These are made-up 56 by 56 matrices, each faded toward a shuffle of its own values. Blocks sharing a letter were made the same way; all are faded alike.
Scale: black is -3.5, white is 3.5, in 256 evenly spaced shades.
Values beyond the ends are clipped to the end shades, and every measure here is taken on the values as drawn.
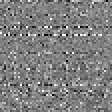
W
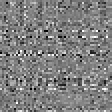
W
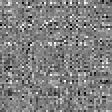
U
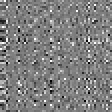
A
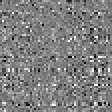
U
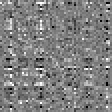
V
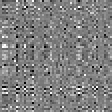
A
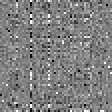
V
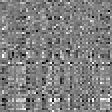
A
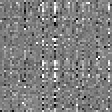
V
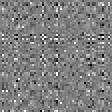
A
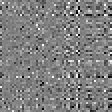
A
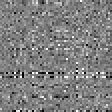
W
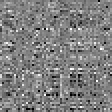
U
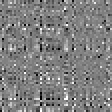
A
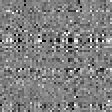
W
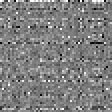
W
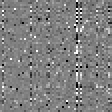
V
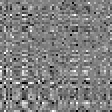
A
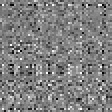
U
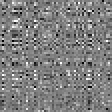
A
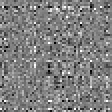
U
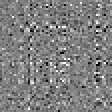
U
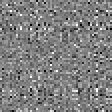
U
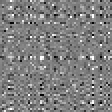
A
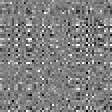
A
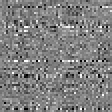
W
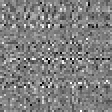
U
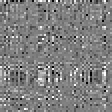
A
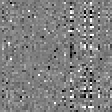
V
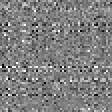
W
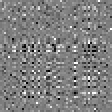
A
